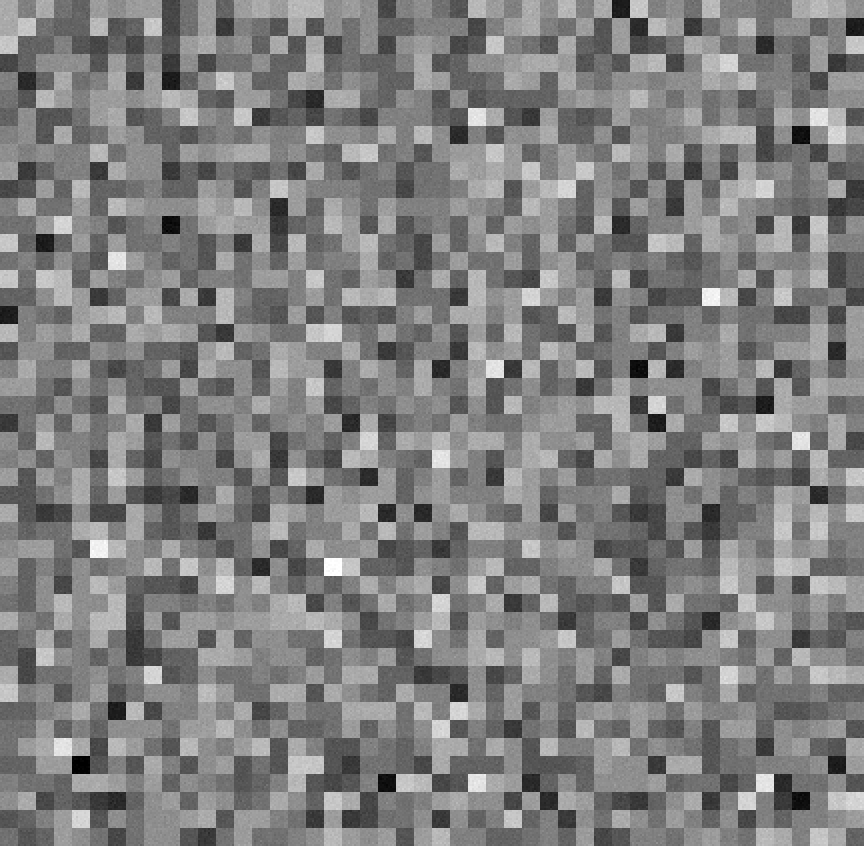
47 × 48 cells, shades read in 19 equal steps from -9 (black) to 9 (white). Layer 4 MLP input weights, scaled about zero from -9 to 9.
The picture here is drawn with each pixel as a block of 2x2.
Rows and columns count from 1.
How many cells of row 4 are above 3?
4
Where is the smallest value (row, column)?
43, 5
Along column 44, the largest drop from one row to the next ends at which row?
18
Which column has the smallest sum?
10
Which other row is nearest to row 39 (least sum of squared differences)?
20
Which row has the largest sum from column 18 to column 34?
25
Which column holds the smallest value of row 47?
12
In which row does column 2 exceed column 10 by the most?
2
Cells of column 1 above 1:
14
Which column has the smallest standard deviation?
23
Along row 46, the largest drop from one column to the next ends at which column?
6
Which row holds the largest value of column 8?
40
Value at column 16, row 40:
-2
